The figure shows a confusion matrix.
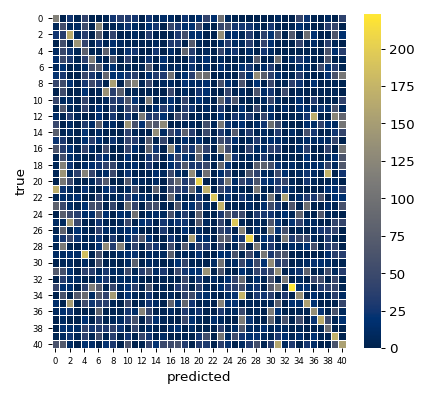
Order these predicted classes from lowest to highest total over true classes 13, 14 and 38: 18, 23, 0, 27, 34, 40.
34, 27, 18, 0, 40, 23
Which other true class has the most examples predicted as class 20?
7
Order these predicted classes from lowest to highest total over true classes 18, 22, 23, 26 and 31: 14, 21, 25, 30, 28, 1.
25, 14, 28, 21, 1, 30
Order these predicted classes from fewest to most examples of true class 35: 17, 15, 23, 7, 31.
15, 17, 7, 31, 23
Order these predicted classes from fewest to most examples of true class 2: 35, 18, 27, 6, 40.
40, 27, 18, 6, 35
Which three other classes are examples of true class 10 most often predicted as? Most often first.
13, 23, 25
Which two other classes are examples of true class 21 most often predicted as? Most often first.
0, 28
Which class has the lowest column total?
22
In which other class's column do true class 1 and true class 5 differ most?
6
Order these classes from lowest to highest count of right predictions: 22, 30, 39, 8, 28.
28, 30, 8, 39, 22
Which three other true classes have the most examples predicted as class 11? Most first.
8, 24, 30
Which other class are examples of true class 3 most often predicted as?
19
